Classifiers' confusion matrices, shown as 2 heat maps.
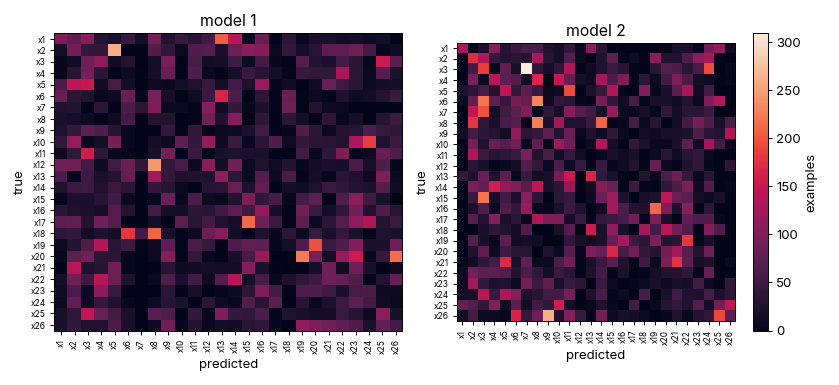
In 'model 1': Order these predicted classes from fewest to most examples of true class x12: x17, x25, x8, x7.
x17, x7, x25, x8
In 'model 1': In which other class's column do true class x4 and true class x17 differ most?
x15
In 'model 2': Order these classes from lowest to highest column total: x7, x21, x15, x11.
x21, x15, x7, x11
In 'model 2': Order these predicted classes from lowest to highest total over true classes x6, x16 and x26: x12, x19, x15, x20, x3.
x12, x20, x15, x19, x3
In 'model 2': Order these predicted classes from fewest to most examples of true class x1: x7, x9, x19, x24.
x19, x9, x7, x24
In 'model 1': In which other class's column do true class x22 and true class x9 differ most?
x14
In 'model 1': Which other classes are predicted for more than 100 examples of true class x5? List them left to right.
x2, x3, x16
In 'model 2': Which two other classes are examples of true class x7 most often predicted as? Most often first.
x3, x2
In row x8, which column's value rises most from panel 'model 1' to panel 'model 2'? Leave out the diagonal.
x2
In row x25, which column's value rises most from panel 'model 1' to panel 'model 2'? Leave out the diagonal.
x10
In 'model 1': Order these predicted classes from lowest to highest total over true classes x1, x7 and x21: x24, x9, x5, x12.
x24, x9, x5, x12
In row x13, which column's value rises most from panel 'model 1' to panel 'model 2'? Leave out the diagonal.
x11
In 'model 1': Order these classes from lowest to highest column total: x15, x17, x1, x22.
x17, x1, x15, x22
